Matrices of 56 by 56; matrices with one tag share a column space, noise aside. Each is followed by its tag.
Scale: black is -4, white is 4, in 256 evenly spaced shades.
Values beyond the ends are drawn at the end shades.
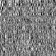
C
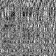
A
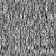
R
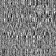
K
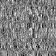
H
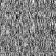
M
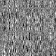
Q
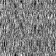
M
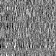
H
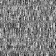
H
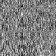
Q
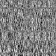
Q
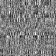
K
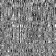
A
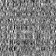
C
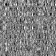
C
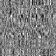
K
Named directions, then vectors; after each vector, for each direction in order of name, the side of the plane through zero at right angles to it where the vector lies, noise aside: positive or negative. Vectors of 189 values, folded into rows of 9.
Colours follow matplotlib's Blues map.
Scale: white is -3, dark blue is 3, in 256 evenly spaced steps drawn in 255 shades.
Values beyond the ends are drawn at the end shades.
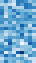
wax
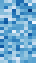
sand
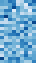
negative, negative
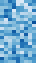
negative, negative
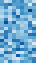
positive, negative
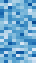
negative, positive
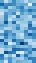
positive, negative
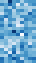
negative, negative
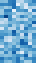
negative, negative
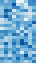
negative, negative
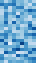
positive, negative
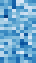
negative, negative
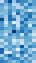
negative, positive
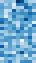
positive, positive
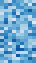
positive, negative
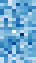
positive, positive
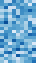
positive, negative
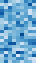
negative, positive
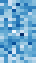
positive, positive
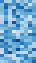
positive, negative
